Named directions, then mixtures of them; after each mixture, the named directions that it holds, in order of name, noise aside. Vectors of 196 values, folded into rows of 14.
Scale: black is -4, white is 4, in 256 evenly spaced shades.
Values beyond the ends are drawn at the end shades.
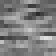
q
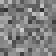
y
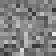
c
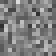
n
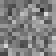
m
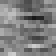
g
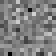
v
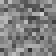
g, y.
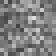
g, y.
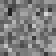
m, n.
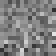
c.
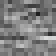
q.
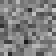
c, v, y.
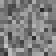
m, n, y.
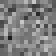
n, q.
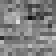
g, q, v.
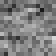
m, q, y.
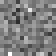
v.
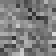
c, g.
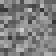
q, y.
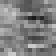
g.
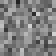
c, n.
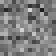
q, y.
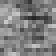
g.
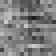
g, y.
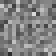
n, v.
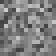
g, n, y.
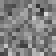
m.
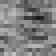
g.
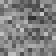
g, y.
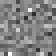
v.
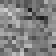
c, g, y.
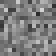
n.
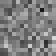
m, v, y.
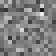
y.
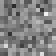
m.
